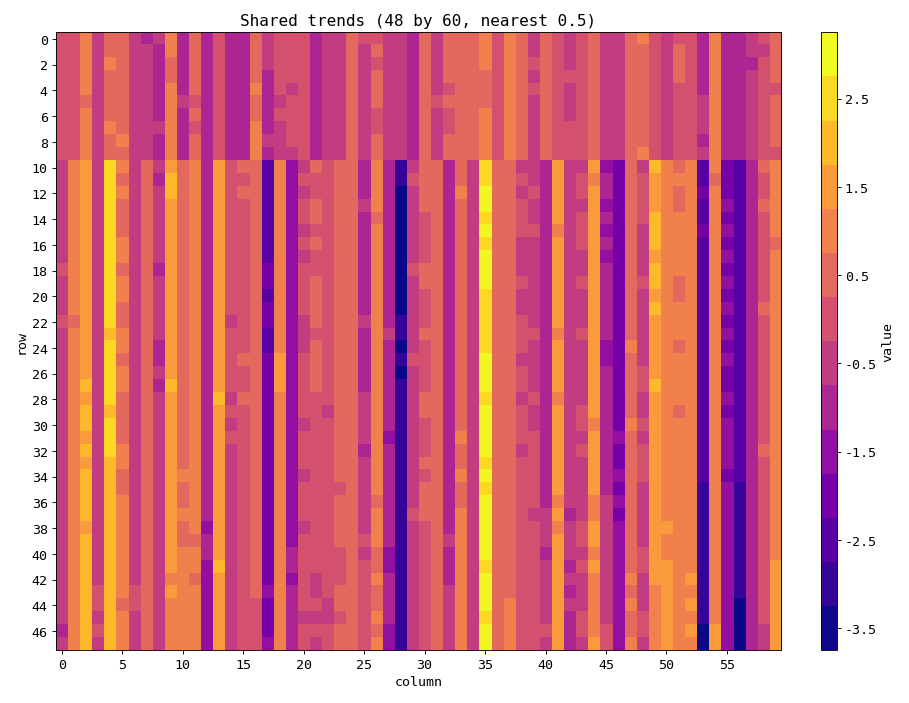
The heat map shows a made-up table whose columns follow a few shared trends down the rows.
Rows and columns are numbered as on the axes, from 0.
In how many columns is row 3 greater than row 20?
21
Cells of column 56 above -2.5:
10
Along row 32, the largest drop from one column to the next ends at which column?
53
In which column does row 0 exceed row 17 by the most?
28
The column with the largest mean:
35
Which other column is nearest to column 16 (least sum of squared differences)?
24
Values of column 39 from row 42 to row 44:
0 0 0
